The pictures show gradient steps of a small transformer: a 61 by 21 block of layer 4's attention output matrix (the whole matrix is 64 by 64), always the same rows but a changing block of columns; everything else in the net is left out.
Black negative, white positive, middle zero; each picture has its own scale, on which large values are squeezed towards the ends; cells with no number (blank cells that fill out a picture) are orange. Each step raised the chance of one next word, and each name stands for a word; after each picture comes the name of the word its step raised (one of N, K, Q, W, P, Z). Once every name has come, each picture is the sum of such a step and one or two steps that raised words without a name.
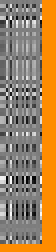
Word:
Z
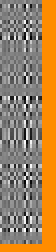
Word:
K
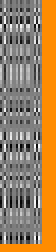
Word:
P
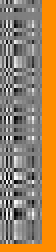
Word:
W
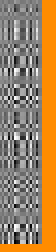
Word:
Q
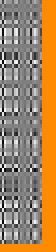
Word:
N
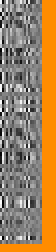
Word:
P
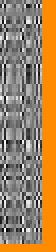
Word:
K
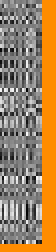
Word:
Z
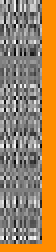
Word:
P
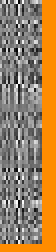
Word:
W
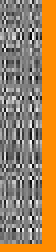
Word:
K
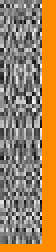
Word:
K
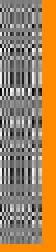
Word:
Q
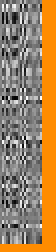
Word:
Q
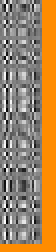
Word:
N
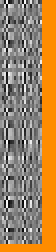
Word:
K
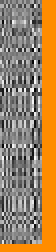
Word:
P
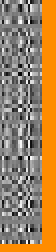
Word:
W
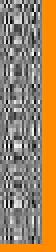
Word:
P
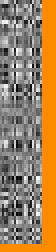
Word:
Z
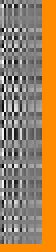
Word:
K
